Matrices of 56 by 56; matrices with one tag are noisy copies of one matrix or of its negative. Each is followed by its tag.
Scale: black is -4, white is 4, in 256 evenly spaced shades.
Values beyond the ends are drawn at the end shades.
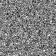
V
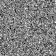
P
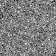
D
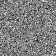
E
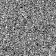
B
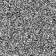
V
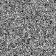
V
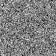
D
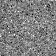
D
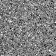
P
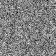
V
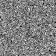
P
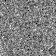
P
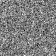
B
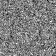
V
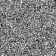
E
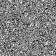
E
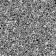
E
